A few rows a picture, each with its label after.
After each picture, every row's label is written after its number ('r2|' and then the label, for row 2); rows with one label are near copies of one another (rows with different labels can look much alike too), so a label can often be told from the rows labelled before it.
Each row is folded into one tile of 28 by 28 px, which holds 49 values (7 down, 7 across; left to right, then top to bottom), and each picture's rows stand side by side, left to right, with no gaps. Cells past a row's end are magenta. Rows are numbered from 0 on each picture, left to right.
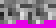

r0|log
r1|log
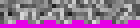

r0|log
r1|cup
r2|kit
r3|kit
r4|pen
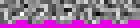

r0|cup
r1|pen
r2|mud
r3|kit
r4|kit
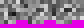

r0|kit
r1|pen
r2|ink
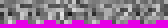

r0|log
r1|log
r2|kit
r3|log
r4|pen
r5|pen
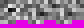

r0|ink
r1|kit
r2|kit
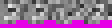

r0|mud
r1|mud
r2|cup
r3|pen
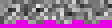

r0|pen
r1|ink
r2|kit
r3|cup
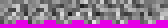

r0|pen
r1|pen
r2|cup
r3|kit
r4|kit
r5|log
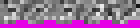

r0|mud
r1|ink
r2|mud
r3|pen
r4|cup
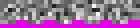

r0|ink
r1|cup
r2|log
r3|mud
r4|kit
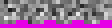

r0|mud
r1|pen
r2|cup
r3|log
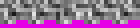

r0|kit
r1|kit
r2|log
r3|kit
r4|kit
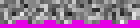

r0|cup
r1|pen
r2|kit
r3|mud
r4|log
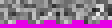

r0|kit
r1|cup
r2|log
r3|pen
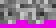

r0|log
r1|kit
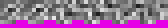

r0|ink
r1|ink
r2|kit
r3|kit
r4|cup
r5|log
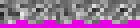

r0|log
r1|ink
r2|log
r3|ink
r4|ink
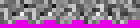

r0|cup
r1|cup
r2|pen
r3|pen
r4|kit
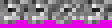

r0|mud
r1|mud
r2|ink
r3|mud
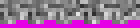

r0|log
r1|log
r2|cup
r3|log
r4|cup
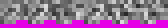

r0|pen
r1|pen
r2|log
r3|pen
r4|kit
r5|kit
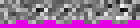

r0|kit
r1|ink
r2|ink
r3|cup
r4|mud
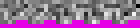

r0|cup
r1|pen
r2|log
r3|log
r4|cup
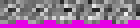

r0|ink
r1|ink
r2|mud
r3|mud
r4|pen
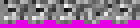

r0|mud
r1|mud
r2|mud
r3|cup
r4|mud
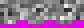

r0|log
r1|ink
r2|mud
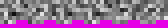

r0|kit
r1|pen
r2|kit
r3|kit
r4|mud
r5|ink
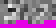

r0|mud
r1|pen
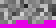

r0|cup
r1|pen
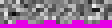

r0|kit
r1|ink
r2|pen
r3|mud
